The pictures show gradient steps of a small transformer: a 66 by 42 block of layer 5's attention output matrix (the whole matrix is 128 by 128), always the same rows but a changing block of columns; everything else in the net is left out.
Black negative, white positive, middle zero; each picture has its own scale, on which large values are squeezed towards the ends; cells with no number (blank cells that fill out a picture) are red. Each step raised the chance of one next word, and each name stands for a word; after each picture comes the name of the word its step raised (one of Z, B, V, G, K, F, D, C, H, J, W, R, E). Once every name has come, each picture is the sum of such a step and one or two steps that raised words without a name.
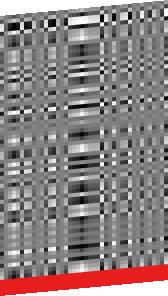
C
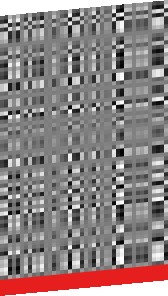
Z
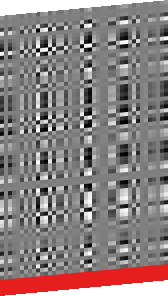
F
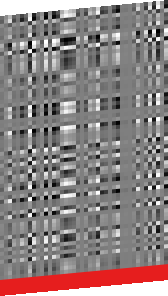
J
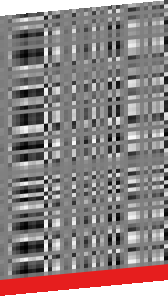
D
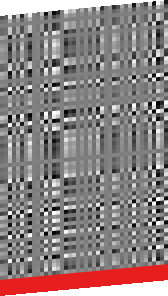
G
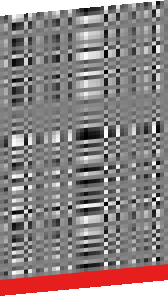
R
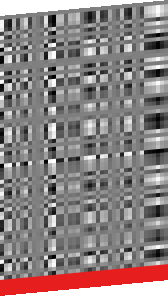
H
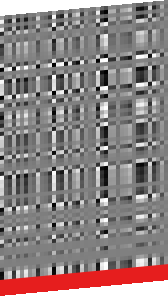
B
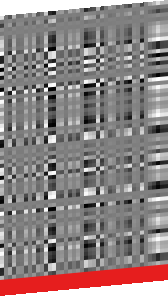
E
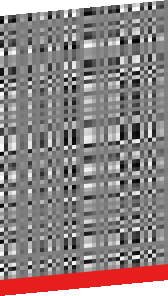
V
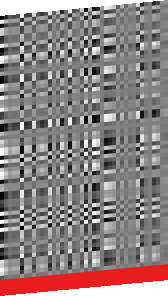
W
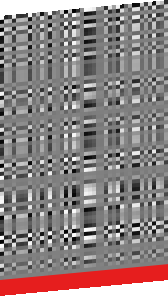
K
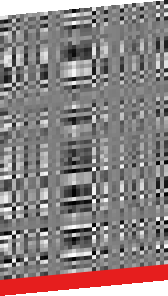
K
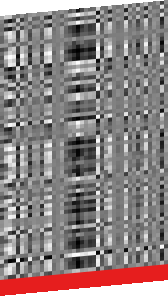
D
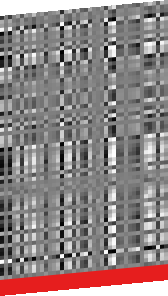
D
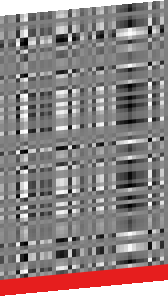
J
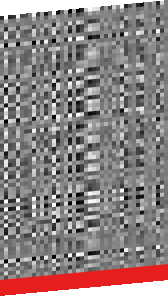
J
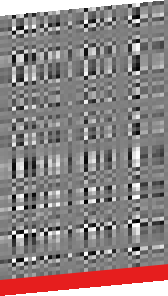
K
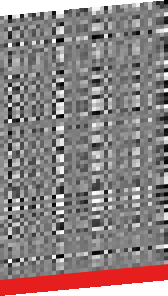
J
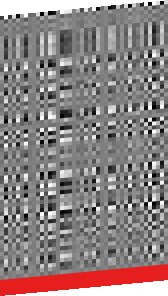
G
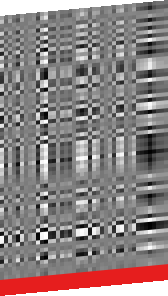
G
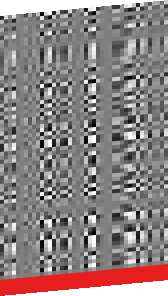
D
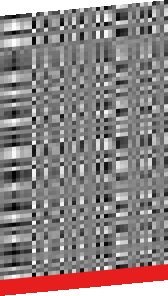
C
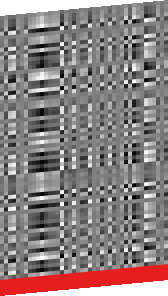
B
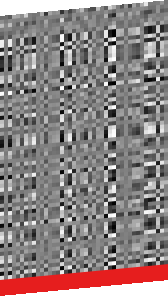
E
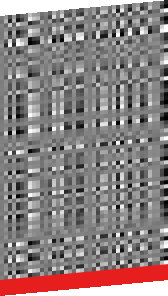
J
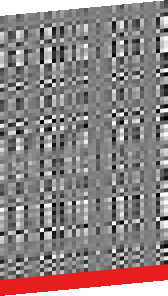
F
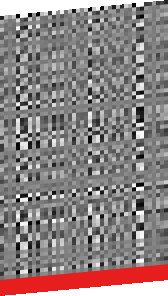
D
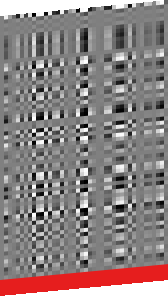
G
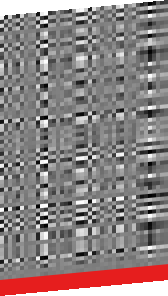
W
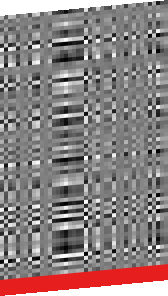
W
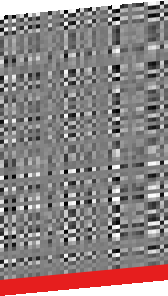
K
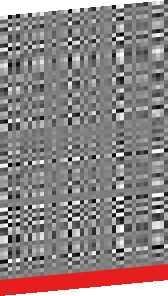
W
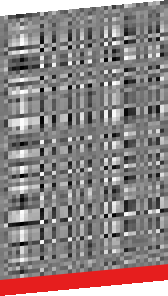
E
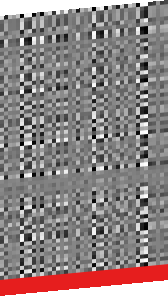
R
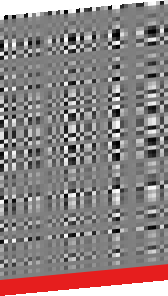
J
